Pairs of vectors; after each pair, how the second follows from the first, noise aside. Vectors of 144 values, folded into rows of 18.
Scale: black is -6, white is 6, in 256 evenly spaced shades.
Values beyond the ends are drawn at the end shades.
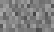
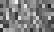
reversed, negated, scaled up.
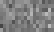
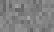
wrapped around, negated, shrunk.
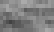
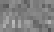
negated, partly zeroed.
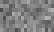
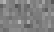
wrapped around, negated, partly zeroed.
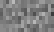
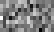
reversed, negated, scaled up.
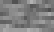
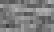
wrapped around.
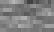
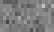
wrapped around, negated, partly zeroed.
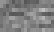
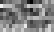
wrapped around, negated, scaled up.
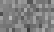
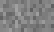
wrapped around, negated, shrunk.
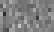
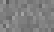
wrapped around, shrunk.
